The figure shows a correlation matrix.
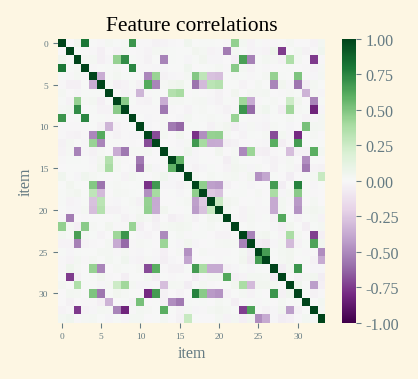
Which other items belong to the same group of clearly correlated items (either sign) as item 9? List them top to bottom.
0, 3, 22
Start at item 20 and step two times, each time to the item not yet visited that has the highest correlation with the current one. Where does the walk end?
5
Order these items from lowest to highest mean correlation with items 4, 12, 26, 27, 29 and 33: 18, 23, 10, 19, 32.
19, 32, 10, 23, 18
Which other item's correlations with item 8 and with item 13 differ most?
32
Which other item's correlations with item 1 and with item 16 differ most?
28
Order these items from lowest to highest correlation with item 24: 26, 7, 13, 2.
2, 7, 26, 13
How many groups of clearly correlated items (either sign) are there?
6
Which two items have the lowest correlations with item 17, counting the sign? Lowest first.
11, 5
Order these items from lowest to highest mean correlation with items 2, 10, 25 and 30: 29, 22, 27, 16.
16, 22, 29, 27
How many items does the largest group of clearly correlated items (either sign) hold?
10
